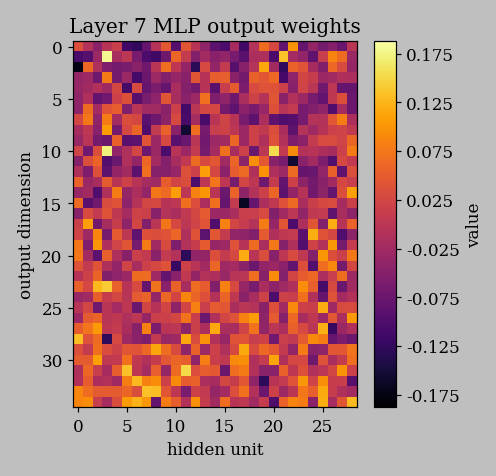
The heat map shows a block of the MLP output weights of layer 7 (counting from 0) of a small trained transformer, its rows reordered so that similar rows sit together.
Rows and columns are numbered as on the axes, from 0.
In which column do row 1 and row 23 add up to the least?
7
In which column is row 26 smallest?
13
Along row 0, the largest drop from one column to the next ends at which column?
23
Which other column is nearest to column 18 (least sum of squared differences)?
16
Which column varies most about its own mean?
3
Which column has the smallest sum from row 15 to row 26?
27
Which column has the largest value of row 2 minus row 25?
19
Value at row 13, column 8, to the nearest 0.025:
-0.025
